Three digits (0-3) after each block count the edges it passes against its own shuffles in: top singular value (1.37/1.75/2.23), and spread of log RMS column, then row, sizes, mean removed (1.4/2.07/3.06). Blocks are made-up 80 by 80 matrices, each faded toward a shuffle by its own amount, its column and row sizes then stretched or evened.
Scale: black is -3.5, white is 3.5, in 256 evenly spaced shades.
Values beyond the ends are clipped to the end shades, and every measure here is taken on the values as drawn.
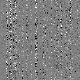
0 3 0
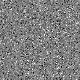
1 1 0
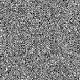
2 0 0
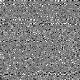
2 0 2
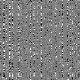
3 3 0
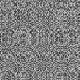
3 1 1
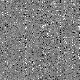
1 2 0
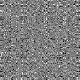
3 2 1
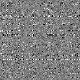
2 2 2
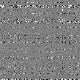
2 1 3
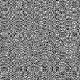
3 1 0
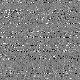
1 0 3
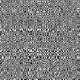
3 2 3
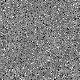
0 1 0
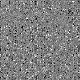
2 1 1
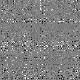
1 2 3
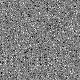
0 0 0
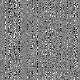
1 3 1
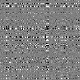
3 2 3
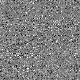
1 0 2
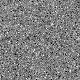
0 0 0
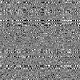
3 0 3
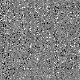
0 2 1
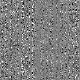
0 3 0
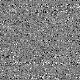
0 1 2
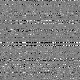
3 0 3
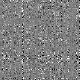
1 3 2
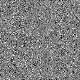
0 1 0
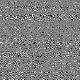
0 0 3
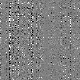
2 3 1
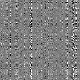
3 3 1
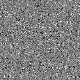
1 0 1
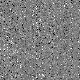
0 2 0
